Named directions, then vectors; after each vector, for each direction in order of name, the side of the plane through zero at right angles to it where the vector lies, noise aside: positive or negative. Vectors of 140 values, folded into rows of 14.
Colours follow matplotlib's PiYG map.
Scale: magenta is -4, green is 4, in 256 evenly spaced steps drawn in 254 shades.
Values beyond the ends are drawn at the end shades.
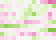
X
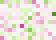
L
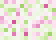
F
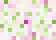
negative, negative, positive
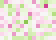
positive, positive, negative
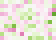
negative, positive, positive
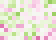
negative, positive, negative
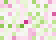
negative, negative, positive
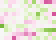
positive, negative, positive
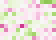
negative, positive, negative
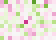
negative, negative, positive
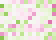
positive, negative, negative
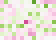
negative, negative, positive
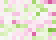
positive, negative, positive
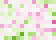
positive, positive, negative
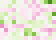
negative, positive, negative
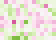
positive, positive, negative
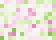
positive, negative, negative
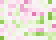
negative, negative, negative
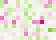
positive, positive, positive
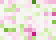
positive, negative, positive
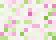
positive, negative, negative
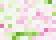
negative, positive, negative
